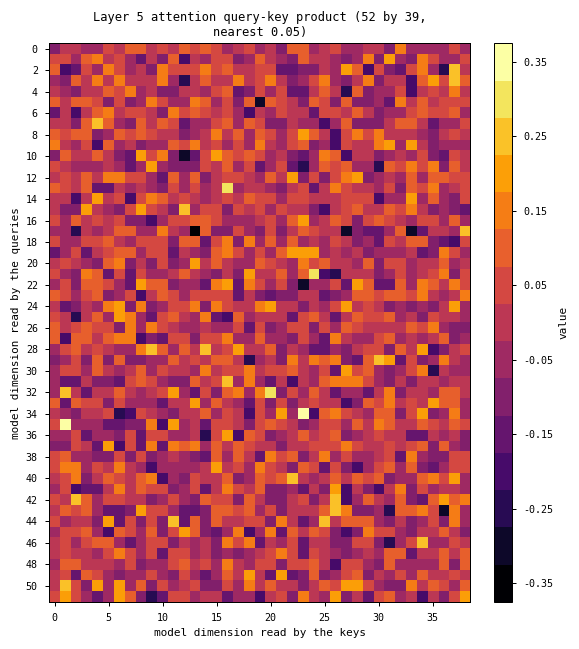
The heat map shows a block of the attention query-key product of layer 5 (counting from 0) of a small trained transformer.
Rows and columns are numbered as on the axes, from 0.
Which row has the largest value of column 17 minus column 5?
45
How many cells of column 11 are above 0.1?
5
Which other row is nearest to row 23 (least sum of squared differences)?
1
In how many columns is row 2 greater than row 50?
14
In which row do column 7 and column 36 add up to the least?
43
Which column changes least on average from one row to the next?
38
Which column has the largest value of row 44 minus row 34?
11
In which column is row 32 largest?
20
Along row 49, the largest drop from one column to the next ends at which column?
22
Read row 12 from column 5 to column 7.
0.15 0.15 0.05
